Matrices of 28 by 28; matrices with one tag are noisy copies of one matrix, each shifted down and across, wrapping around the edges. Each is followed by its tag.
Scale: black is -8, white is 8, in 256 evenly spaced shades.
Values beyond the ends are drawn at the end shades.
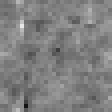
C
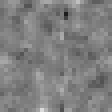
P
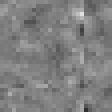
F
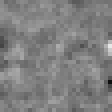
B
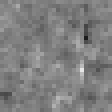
C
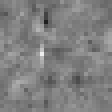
C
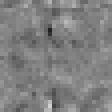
B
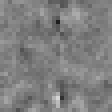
B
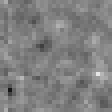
P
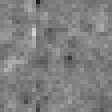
C
